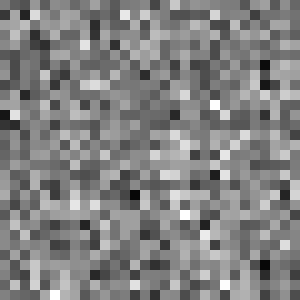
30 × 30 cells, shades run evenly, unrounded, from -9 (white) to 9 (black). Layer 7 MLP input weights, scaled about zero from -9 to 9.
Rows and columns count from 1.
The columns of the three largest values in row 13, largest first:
2, 1, 6
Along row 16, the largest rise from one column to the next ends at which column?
20
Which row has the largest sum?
13
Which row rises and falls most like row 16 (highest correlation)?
18
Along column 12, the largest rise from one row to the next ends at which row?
19
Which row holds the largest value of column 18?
12
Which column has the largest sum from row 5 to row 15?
27
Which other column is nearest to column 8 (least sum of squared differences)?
24
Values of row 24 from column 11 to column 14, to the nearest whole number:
-2 1 -2 0
